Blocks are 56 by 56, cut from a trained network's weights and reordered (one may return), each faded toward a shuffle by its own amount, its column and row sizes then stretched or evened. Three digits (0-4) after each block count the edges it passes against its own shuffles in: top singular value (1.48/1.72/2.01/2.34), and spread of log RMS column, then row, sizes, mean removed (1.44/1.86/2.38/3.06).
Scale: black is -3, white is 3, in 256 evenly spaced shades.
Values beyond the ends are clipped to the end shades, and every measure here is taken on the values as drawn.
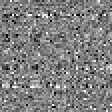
2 0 2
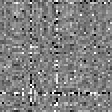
3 2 2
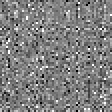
3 4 0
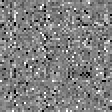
2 1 0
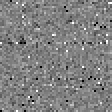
0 1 1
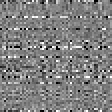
4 1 4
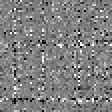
1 3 3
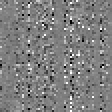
0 4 1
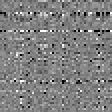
3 2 3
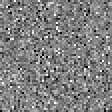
0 1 0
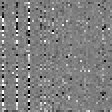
4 3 1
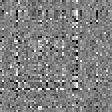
4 3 2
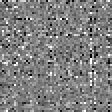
1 2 2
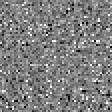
0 0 2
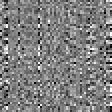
4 4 1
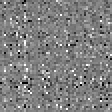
0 3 2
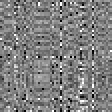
3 3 0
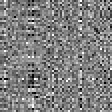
4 3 1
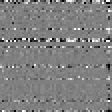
3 0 4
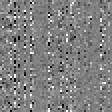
1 4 0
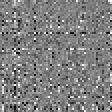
2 3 3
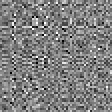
4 3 1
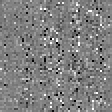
0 3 0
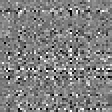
3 2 3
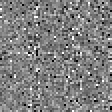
0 2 1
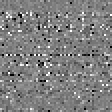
1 1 3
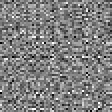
3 1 1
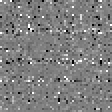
0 2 3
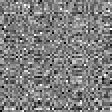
4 1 1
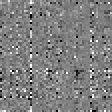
1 3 2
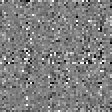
0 2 2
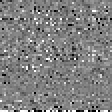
2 0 3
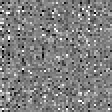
0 3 1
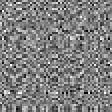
4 1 2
